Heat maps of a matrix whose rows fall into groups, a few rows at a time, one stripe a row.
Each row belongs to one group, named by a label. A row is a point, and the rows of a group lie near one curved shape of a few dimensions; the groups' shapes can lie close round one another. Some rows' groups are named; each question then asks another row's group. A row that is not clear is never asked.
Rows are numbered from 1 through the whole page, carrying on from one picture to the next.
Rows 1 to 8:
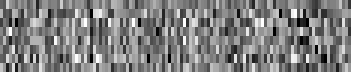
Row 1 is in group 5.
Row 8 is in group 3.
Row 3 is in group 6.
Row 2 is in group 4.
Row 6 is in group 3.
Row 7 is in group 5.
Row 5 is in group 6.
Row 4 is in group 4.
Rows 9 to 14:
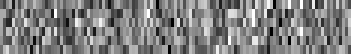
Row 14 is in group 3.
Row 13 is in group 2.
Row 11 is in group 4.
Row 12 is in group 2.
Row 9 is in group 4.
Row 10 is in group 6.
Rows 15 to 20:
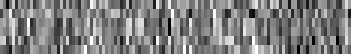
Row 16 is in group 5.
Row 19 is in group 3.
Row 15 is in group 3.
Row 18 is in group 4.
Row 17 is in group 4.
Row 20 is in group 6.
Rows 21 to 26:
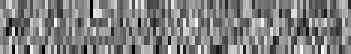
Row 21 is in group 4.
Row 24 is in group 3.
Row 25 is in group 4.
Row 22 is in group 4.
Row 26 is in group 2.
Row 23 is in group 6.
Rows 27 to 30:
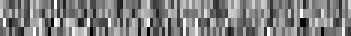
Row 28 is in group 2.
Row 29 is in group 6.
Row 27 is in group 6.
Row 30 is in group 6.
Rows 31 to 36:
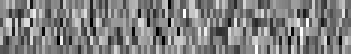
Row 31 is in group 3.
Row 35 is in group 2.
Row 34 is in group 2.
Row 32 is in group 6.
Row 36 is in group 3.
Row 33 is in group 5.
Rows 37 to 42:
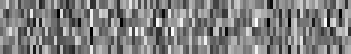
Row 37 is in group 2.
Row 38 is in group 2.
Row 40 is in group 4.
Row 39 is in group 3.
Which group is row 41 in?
6
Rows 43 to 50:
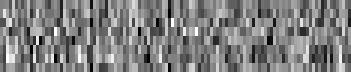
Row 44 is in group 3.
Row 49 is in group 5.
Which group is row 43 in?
3
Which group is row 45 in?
4
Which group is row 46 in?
6
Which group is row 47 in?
2
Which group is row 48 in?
5
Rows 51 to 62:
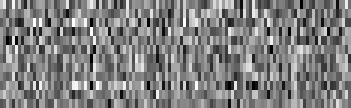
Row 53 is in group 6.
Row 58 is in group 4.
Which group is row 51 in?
3
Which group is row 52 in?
4
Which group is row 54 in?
2
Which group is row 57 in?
4
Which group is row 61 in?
3
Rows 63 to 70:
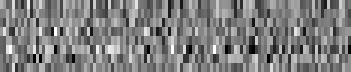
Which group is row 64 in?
3
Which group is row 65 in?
5
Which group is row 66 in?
6
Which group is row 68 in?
5
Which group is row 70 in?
3
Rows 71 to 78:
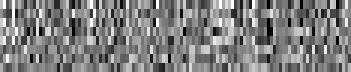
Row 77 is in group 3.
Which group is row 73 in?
3
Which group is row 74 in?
2
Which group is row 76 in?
4
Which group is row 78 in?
2
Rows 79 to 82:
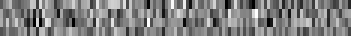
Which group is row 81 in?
2
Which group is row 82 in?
5
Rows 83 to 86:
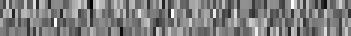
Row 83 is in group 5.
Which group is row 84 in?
5
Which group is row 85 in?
6
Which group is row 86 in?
3
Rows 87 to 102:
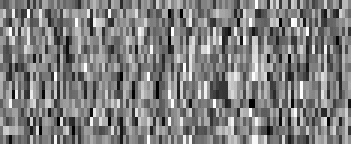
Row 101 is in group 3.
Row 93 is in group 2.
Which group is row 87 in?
3
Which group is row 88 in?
3
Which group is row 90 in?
5
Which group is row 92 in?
4
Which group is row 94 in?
6
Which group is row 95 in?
6
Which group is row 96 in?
2
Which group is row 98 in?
5
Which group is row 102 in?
6
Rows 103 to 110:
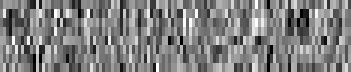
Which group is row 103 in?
3
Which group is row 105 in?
6
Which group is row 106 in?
6
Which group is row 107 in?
3
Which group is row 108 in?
2
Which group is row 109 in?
2
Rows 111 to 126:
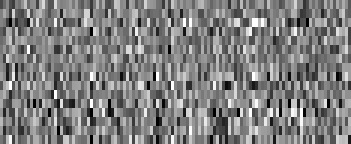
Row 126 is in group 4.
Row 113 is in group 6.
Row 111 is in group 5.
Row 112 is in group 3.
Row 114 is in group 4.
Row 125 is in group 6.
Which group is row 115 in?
5
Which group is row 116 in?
4
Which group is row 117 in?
5
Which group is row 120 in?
5
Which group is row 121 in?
6
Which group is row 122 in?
2
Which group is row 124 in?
2
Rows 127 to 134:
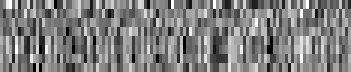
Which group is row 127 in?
5
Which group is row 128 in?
4
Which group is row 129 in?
3
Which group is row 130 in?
2
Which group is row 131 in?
2
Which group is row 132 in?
2
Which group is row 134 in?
2
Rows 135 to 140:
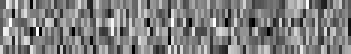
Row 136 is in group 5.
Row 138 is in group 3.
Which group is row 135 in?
5
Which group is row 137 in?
5
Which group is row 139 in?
5
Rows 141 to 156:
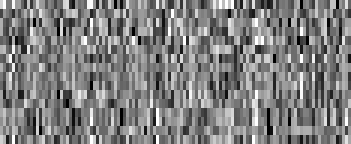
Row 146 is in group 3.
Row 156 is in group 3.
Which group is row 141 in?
3
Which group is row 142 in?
5
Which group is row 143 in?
2
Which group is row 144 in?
2
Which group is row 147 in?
4
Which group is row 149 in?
4
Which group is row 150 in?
4
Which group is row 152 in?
4
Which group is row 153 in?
3
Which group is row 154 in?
3
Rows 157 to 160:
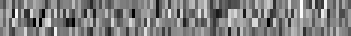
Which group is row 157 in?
4
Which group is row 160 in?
5
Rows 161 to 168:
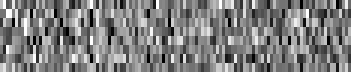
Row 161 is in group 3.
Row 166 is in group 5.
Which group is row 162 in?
5
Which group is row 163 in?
5
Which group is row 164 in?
4
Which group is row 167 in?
5
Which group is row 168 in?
3
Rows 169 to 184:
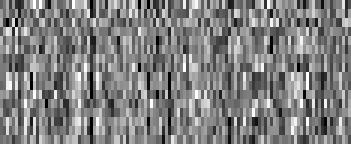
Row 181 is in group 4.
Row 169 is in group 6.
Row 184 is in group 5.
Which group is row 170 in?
2
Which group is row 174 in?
2
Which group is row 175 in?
6
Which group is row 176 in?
6
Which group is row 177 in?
5
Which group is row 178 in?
5
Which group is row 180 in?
4
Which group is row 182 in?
5
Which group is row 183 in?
5
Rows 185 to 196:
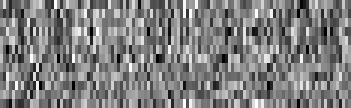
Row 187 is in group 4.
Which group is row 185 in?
6
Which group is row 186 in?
6
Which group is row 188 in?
5
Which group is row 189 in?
4
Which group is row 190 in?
3
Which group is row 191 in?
2
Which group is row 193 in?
5
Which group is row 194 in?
2
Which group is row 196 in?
6
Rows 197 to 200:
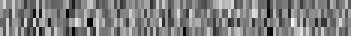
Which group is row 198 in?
2
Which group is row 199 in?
5
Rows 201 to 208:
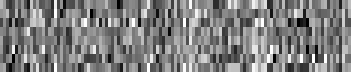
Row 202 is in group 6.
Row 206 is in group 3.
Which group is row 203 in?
6
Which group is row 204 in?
4
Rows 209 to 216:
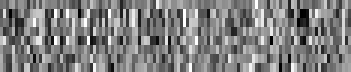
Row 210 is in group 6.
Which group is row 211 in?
6
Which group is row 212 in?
3
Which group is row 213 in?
6
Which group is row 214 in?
3
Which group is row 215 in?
2
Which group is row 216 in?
4
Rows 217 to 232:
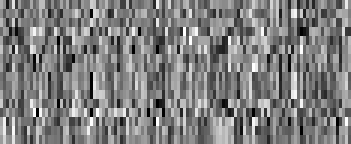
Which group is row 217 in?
3
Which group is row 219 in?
3
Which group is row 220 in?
6
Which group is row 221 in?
2
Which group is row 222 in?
2
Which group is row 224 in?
2
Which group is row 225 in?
4
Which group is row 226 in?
4
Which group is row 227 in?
4
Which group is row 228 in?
2
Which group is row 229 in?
5
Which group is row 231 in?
3
